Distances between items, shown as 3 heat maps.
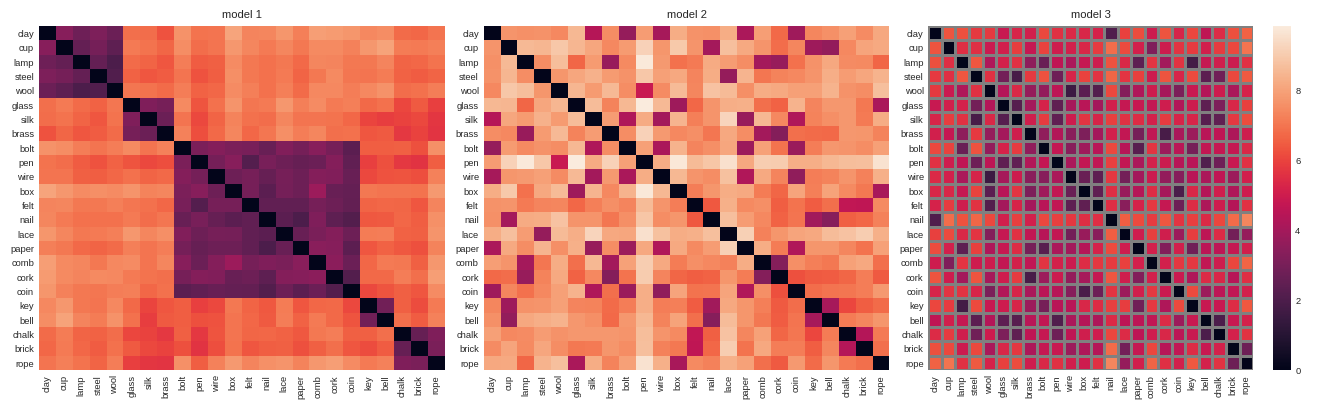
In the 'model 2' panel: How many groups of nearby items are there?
7
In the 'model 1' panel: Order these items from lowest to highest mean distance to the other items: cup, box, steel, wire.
wire, box, steel, cup
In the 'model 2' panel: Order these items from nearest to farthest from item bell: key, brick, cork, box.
key, cork, brick, box
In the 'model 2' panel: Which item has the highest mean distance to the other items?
pen
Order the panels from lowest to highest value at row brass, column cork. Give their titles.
model 3, model 2, model 1
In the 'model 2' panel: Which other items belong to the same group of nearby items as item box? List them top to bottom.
glass, rope
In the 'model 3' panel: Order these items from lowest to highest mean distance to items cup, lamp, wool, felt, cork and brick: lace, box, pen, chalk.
box, lace, pen, chalk
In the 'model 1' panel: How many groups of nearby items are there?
5
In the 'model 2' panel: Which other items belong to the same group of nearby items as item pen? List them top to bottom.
wool
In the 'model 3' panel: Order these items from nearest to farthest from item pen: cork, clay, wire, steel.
steel, wire, cork, clay
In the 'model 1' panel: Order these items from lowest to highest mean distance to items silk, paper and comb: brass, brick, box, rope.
box, brass, brick, rope
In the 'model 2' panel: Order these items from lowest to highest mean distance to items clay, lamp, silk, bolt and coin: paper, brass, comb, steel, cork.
paper, cork, brass, comb, steel
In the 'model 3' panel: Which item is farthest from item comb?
rope
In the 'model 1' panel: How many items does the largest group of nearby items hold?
11
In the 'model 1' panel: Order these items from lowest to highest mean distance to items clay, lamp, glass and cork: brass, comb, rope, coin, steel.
steel, brass, coin, comb, rope
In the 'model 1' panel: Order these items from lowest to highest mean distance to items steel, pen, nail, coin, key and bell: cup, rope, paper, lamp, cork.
paper, cork, lamp, cup, rope
